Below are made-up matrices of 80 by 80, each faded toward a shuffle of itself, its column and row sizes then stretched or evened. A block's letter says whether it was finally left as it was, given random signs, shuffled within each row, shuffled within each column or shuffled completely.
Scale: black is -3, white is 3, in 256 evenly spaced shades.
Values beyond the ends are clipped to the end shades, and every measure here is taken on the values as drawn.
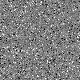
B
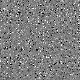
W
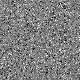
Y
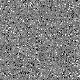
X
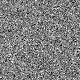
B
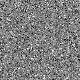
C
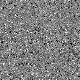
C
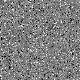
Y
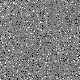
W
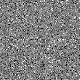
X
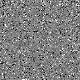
W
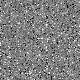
Y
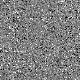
W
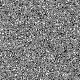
B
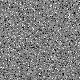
B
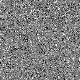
C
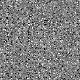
X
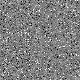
Y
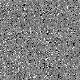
X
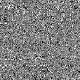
X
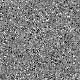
C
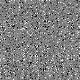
X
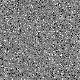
Y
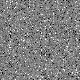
Y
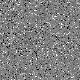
W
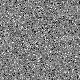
B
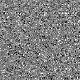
X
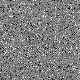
C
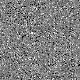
W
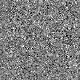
W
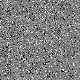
Y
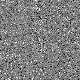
Y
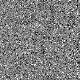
W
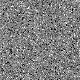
Y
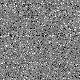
C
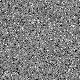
B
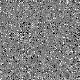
X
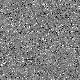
C
